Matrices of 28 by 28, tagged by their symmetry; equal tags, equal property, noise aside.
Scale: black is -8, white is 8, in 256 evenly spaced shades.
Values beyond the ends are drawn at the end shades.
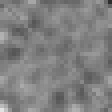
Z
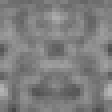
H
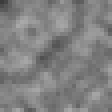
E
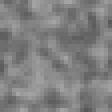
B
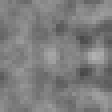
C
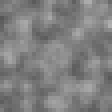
Z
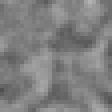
B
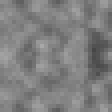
C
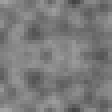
C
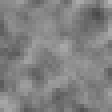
Z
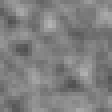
B
